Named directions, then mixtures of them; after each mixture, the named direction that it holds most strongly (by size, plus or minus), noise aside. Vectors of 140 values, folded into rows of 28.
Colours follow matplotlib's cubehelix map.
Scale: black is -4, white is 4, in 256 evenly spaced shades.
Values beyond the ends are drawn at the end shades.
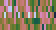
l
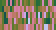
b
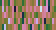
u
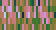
l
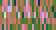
l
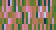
u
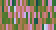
b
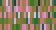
l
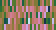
b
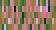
u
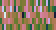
u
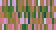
u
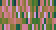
l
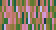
u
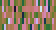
u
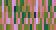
u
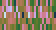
l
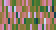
l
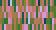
u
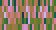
u
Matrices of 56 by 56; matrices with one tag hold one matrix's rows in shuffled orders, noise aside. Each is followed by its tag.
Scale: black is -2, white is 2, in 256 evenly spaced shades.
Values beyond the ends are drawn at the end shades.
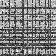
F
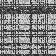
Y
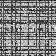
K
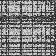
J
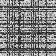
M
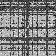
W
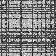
J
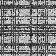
Y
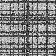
W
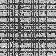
M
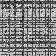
F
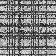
M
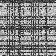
M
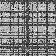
W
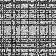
K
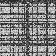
W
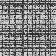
F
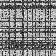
F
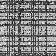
M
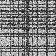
W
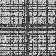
W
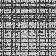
K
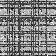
M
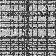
W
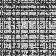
K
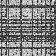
J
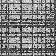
J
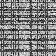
Y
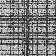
W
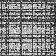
J
